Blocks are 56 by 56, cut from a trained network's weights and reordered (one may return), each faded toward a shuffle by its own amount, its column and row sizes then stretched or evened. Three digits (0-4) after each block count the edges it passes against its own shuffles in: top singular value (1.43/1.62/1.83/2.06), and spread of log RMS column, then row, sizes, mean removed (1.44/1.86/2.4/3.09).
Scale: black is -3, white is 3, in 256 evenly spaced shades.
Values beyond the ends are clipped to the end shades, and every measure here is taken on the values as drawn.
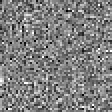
3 1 1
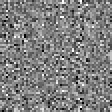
3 2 1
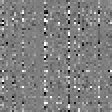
2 4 2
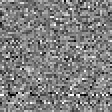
1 0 2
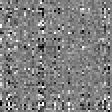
3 4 2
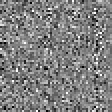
0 3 1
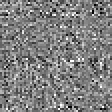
1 2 2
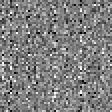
3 3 1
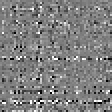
3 3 4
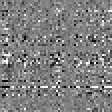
3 3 4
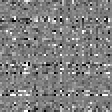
2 3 4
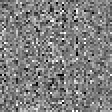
0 3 1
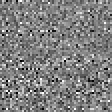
3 1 3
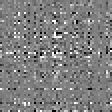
2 4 4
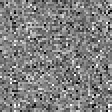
2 1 1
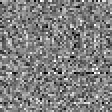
1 0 2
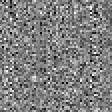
3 3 0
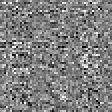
4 2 3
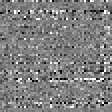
3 1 4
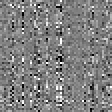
4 4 2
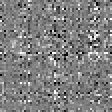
1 4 3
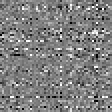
1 3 4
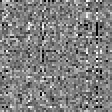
3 3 2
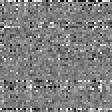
4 1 4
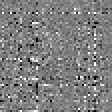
2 3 3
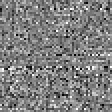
0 0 3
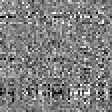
4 2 3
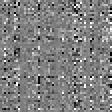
1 4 3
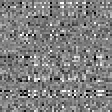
4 1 4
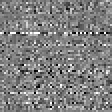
2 0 4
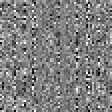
4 4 0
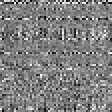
4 1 4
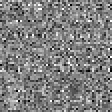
4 0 2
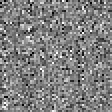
1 2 1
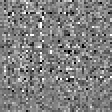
1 3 3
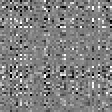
4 4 4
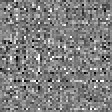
1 2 3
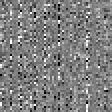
1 4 1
